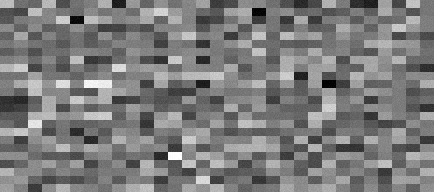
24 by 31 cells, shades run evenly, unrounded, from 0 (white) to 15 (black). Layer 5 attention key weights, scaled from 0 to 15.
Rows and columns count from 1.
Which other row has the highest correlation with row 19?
11
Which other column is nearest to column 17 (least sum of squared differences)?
20
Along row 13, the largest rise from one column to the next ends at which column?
9
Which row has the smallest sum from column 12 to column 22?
10
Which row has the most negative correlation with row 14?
17
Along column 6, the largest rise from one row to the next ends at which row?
3
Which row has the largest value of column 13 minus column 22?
18
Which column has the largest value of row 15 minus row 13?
14
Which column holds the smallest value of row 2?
12
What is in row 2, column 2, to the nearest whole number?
11
